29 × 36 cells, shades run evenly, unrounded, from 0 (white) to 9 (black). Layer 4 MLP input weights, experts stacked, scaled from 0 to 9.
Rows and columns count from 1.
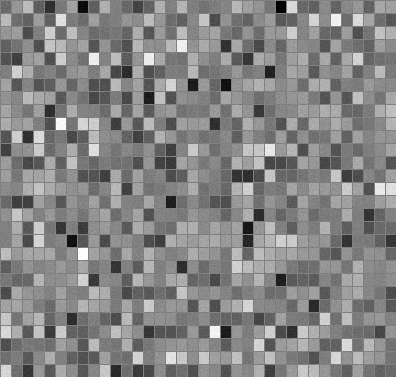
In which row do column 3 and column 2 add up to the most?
16
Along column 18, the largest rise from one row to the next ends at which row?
7
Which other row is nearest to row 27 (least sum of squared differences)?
23
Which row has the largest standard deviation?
26
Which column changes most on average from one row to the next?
14
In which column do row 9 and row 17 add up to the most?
24
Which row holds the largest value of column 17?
21
